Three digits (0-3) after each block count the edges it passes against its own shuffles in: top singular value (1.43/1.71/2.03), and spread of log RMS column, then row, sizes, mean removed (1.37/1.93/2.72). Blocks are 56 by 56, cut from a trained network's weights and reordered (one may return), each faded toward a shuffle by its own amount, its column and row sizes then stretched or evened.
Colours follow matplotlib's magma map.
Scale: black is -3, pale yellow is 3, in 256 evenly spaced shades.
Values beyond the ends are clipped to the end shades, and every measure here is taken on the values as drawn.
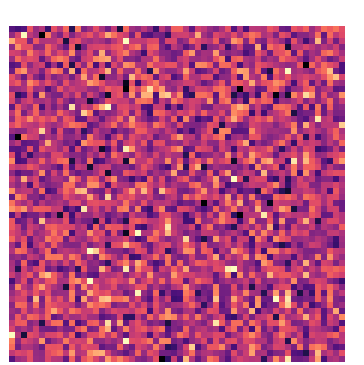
2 1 0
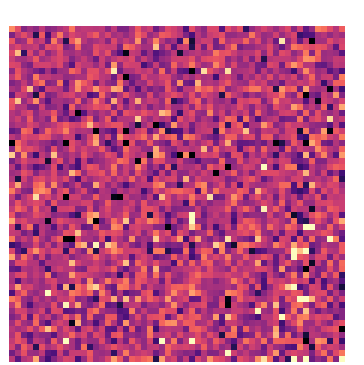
0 2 1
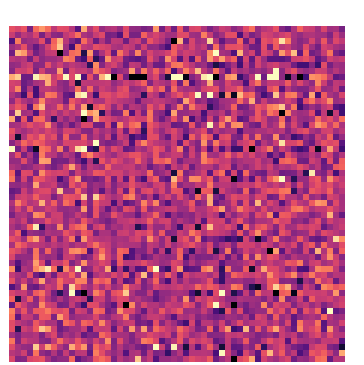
1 1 2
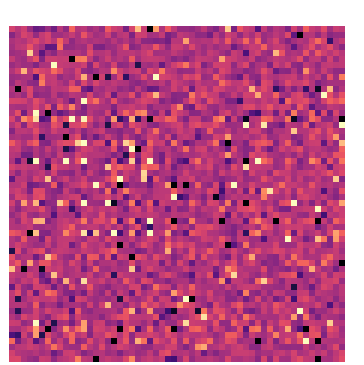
1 1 1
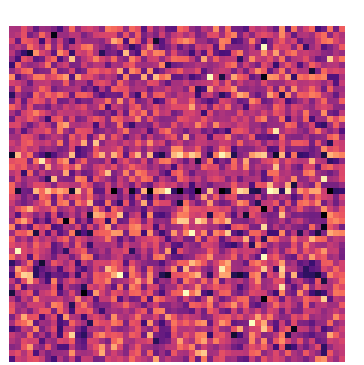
3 0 2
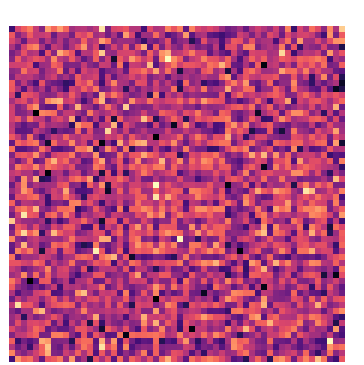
3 0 0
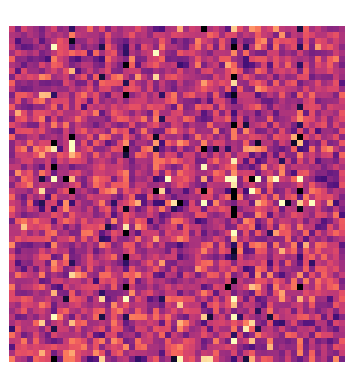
2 2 1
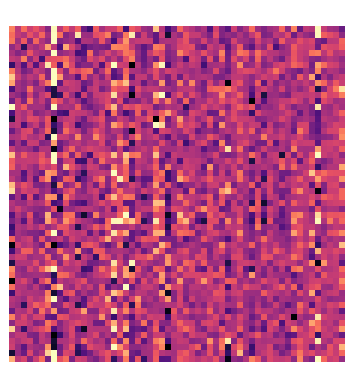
2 3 0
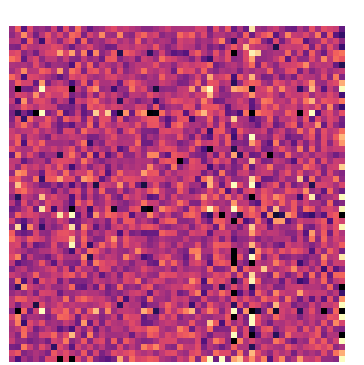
2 2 1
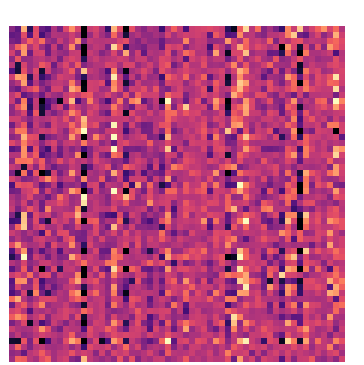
3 3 2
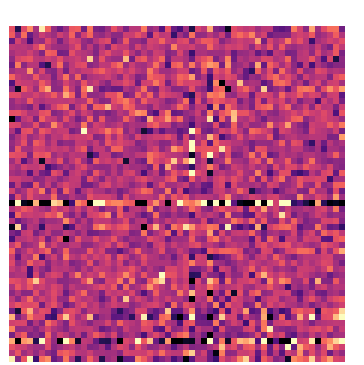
3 1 2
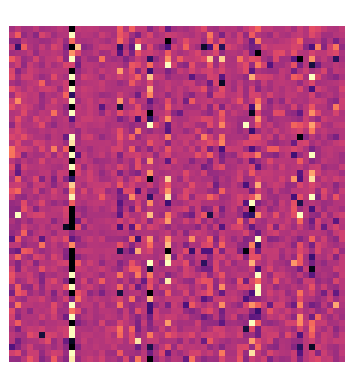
2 3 0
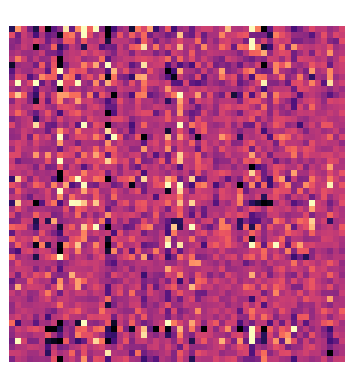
1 3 2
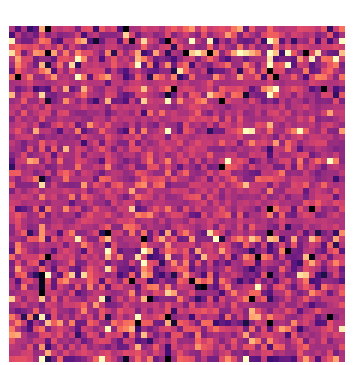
1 1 3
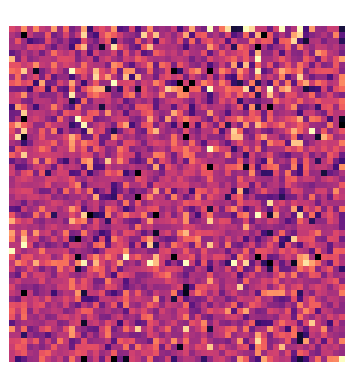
0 2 2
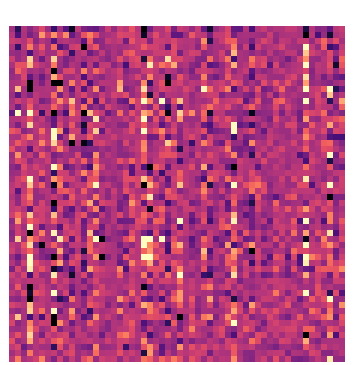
1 3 1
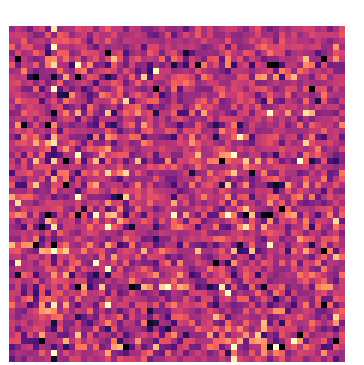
0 1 2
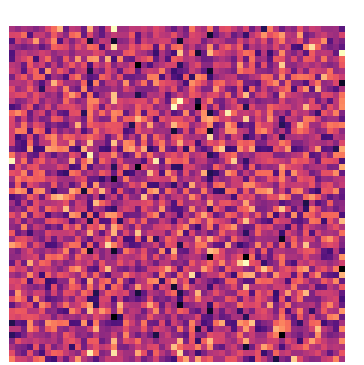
3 1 0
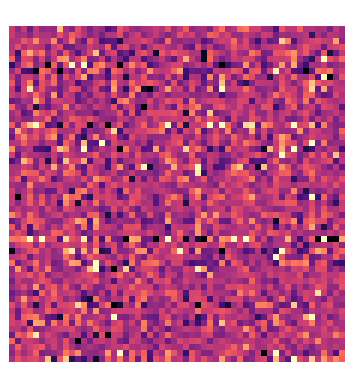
1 1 2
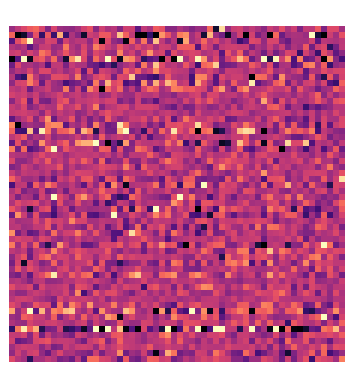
1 0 3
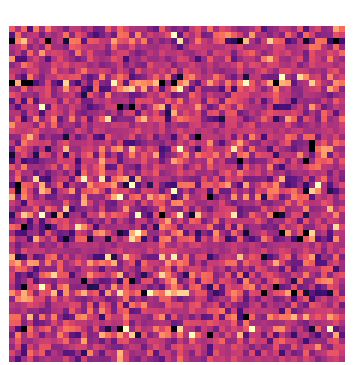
0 1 3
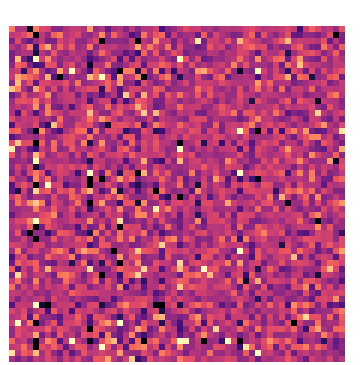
0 2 1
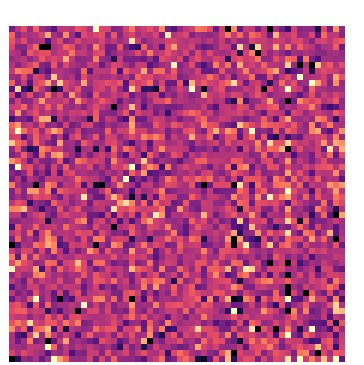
0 2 1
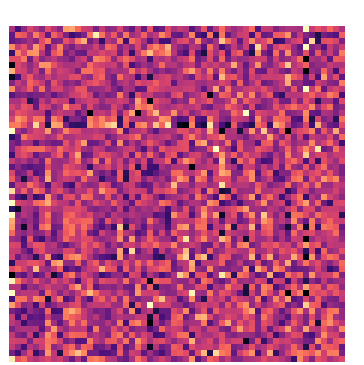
3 1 1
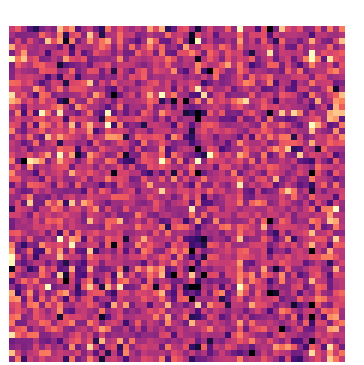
1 2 1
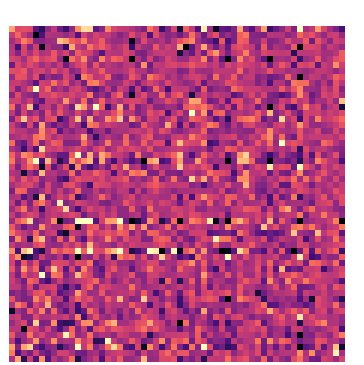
2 2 2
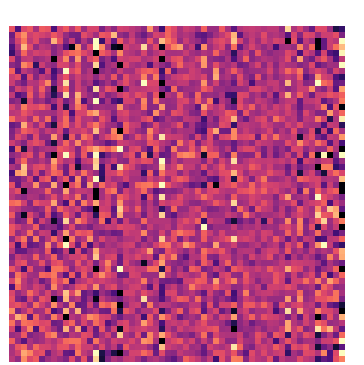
2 3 0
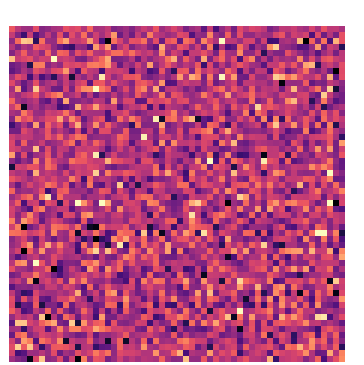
1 0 1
